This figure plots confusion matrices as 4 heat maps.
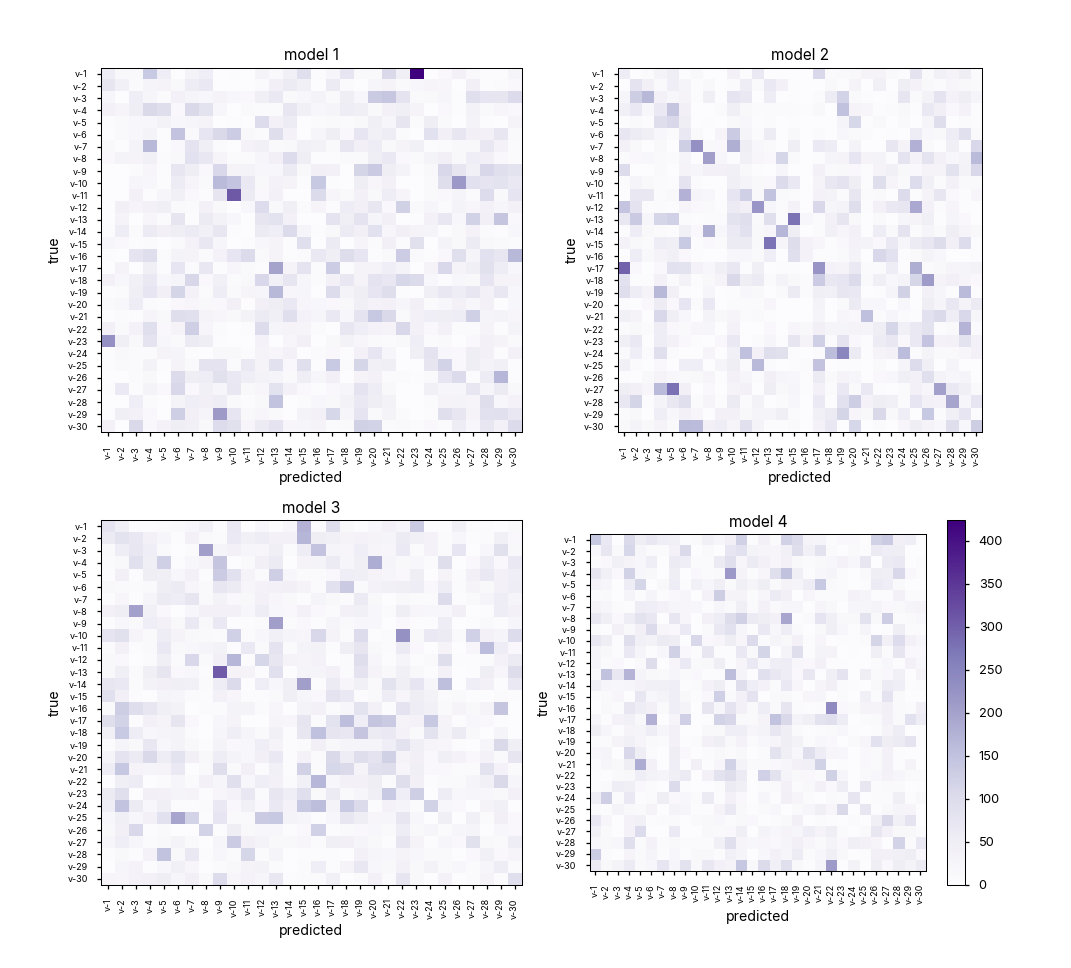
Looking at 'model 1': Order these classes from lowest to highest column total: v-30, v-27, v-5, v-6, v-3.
v-5, v-3, v-30, v-27, v-6
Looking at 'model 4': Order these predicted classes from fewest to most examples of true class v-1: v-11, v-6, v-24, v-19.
v-24, v-11, v-6, v-19
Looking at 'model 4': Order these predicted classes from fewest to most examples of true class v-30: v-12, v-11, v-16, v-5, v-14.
v-5, v-12, v-11, v-16, v-14
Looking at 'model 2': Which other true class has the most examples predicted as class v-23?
v-22
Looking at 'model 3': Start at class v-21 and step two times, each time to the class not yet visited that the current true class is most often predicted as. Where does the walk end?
v-15
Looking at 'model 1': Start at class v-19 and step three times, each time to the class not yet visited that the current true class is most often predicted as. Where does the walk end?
v-9
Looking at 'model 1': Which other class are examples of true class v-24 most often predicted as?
v-20
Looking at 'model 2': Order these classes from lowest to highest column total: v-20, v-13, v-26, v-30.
v-30, v-13, v-20, v-26
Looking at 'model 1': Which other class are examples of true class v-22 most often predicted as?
v-7
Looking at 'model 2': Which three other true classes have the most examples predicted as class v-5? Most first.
v-27, v-4, v-13
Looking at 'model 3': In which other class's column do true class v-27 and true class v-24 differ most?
v-16
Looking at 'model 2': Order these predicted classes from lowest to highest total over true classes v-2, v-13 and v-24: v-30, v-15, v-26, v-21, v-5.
v-21, v-30, v-26, v-5, v-15
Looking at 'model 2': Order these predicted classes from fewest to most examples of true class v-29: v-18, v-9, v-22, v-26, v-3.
v-3, v-9, v-18, v-22, v-26
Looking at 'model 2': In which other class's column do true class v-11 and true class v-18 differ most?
v-26
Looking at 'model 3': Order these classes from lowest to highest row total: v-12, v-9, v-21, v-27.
v-9, v-27, v-12, v-21
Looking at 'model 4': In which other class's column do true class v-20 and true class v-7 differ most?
v-4
